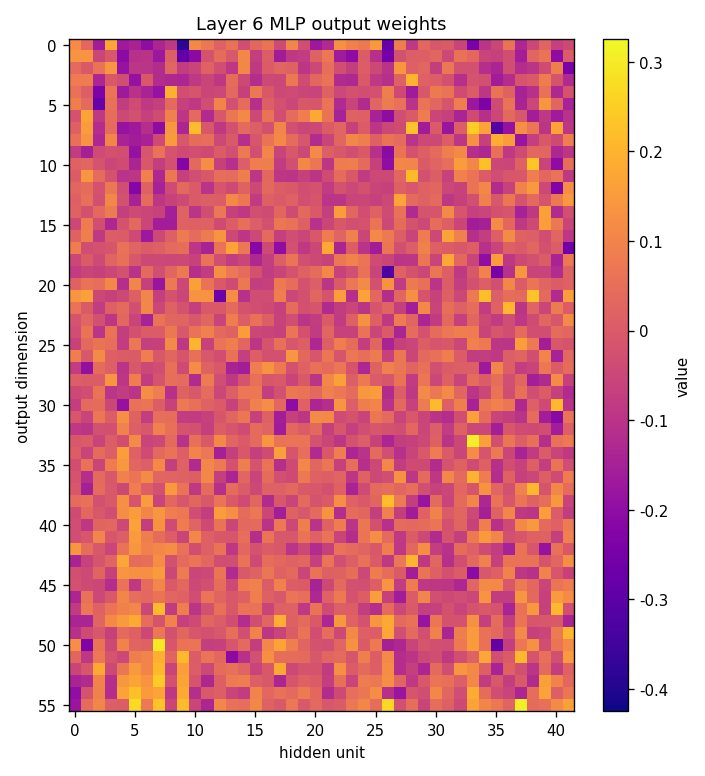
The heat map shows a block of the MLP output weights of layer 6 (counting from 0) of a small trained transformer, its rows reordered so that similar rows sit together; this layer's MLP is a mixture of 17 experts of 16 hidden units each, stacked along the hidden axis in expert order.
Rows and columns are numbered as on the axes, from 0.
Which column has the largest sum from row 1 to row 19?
1
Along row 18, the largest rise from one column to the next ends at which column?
35
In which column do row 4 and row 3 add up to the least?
2
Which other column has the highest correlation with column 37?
34
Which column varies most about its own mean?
26
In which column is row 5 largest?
39
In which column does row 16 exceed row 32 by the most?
31
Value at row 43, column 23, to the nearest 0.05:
0
